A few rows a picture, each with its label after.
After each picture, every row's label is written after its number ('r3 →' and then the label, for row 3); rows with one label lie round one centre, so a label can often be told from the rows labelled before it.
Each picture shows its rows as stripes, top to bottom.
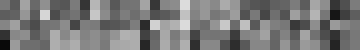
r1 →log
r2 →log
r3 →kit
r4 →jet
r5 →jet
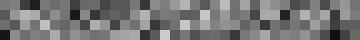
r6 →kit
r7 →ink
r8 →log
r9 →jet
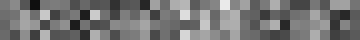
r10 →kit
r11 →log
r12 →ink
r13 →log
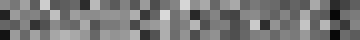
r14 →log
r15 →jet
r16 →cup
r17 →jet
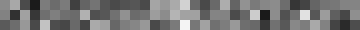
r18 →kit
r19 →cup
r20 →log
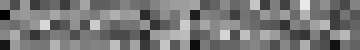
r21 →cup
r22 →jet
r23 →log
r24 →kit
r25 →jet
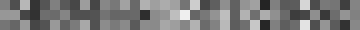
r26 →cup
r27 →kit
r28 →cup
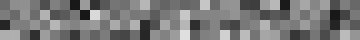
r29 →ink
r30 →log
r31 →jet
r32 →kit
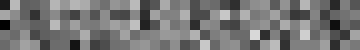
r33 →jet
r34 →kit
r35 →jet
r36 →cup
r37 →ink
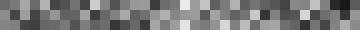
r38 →log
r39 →cup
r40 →kit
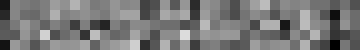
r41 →jet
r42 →jet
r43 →ink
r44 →log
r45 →jet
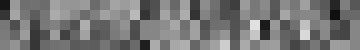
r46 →jet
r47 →jet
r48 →cup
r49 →cup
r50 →kit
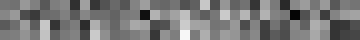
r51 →ink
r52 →kit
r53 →log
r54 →log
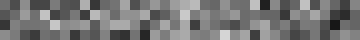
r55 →cup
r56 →log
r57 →jet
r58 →kit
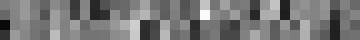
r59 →ink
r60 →ink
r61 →jet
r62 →jet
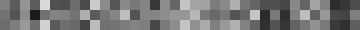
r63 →log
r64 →cup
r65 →log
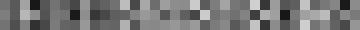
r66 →cup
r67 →ink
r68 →cup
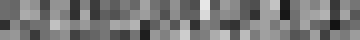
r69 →ink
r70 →ink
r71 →jet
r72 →kit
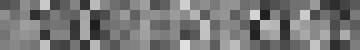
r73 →log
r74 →cup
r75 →ink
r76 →ink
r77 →log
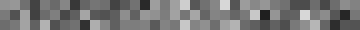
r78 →kit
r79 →cup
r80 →log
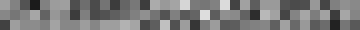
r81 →kit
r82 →ink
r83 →jet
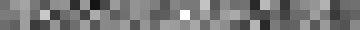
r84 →ink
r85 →log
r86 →cup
